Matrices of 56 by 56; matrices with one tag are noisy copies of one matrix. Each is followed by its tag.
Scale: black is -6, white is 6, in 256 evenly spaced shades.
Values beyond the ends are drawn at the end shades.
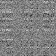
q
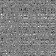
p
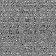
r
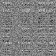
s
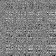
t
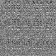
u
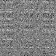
q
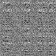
s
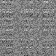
q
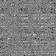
p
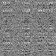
s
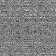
r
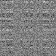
q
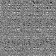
u
